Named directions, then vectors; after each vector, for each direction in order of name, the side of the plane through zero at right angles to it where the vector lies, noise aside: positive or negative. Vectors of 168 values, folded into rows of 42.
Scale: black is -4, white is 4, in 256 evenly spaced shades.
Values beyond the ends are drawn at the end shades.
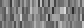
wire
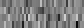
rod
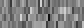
positive, positive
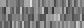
negative, positive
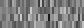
positive, positive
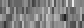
negative, positive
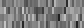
positive, negative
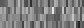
positive, negative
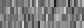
negative, positive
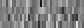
negative, negative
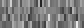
negative, negative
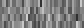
negative, negative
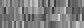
negative, positive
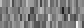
negative, negative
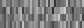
negative, positive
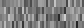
positive, negative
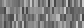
negative, positive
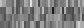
negative, positive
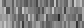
positive, negative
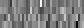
positive, positive
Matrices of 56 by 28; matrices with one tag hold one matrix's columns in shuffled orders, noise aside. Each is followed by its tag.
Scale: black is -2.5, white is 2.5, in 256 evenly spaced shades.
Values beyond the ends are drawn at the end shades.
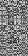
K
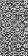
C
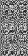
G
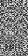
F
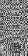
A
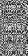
G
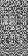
K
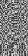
A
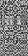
K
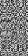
F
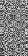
C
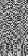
A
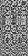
K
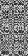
G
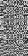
K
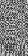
A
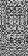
K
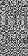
K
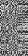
G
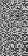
C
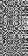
K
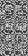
G
